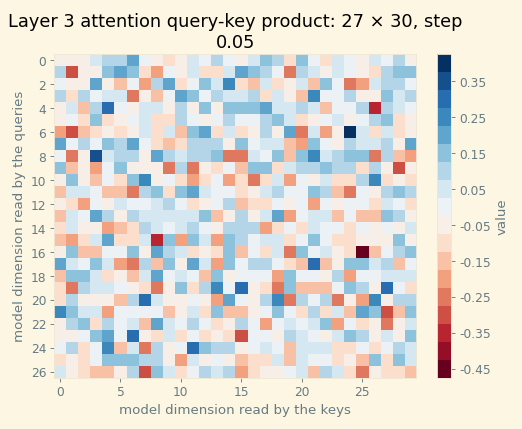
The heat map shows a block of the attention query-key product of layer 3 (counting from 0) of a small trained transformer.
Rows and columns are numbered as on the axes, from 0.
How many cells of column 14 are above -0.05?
18
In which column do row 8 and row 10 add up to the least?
14
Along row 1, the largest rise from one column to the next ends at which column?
20
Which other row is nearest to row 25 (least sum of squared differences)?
0
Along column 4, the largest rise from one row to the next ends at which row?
15
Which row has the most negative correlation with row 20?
19
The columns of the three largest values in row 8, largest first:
3, 21, 8
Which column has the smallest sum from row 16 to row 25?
23
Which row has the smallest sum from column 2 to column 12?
9
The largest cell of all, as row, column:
6, 24
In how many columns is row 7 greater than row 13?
16
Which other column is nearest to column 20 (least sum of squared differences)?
22
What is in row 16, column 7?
-0.05
